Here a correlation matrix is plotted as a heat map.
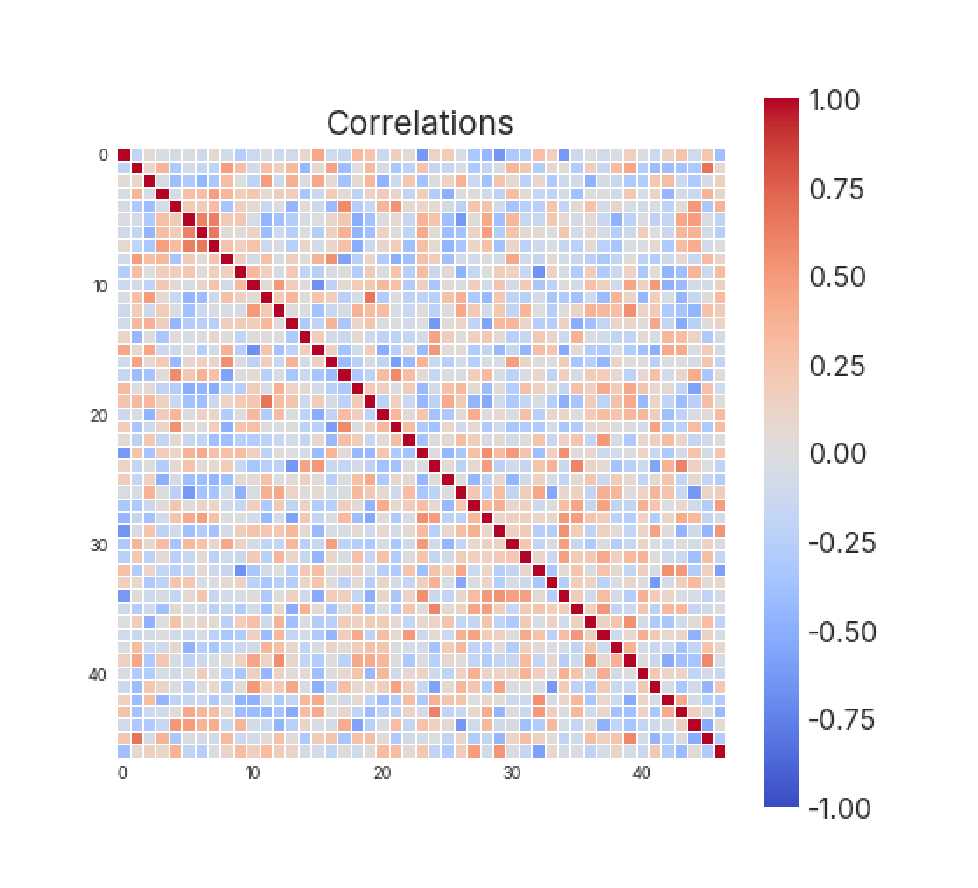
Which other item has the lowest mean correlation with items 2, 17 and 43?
39
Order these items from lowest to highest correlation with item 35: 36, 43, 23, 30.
30, 23, 36, 43
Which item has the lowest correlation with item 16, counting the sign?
21
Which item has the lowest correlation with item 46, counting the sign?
32
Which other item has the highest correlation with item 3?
7
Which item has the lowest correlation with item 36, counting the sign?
2
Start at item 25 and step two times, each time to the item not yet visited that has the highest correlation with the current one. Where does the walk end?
11
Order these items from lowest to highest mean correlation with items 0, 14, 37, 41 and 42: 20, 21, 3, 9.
9, 3, 20, 21
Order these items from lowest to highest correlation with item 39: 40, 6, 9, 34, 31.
34, 6, 40, 9, 31
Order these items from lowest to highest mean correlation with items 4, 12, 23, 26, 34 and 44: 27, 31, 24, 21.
24, 21, 31, 27
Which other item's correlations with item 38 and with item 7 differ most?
5
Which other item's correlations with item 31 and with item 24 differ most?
15
